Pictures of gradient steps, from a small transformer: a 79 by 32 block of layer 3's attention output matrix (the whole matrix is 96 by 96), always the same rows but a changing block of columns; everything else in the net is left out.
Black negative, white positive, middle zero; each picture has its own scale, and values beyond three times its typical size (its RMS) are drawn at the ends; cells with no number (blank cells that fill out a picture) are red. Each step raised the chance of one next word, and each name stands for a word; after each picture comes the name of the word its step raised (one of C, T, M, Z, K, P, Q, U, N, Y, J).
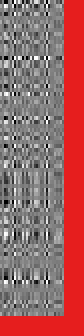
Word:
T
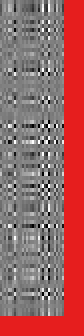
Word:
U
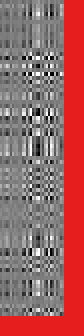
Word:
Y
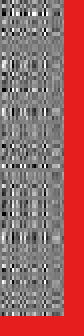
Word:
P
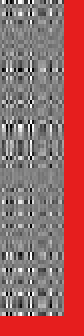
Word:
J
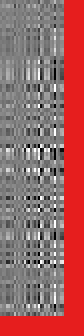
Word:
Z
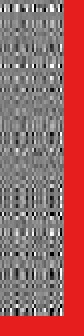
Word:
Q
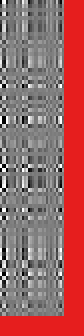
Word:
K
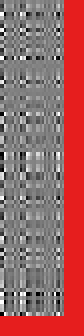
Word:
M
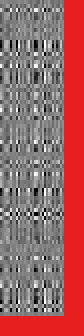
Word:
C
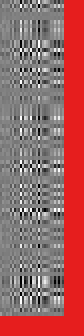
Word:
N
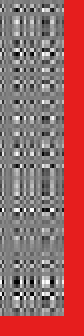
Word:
N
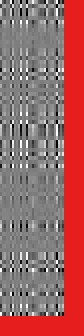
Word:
J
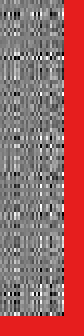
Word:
M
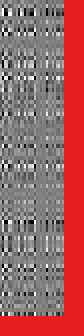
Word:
P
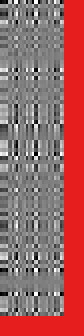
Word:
J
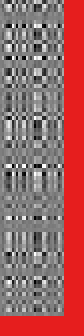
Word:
T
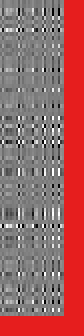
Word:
U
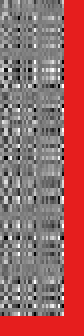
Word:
Z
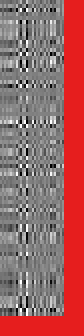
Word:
N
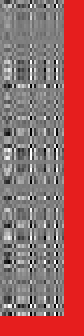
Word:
Z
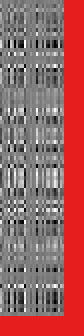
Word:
C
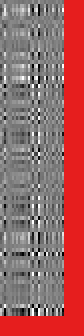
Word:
Q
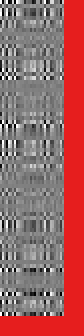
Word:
J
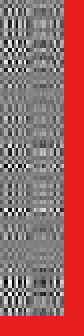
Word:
N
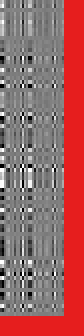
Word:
K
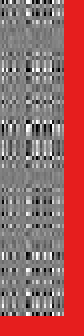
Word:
J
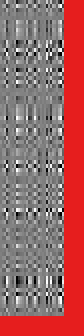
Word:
N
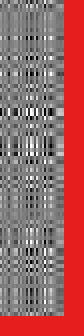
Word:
Y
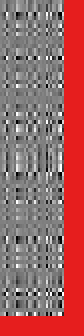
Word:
M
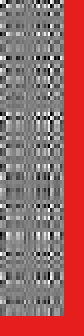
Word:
T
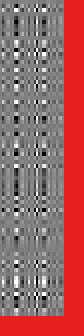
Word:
N
